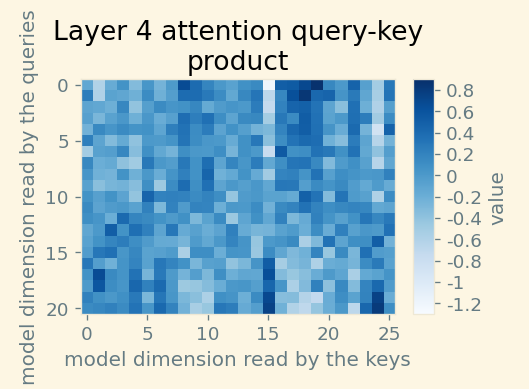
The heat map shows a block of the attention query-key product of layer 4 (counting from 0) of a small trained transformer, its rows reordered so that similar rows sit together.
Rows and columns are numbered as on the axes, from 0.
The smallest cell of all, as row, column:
0, 15
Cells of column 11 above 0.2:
1
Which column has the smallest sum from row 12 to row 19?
18
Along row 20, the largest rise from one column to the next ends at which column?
23
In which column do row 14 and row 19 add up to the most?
24
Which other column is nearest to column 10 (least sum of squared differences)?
9
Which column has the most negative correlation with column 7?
13
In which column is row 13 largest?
2
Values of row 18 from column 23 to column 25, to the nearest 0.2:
0.2 0.4 0
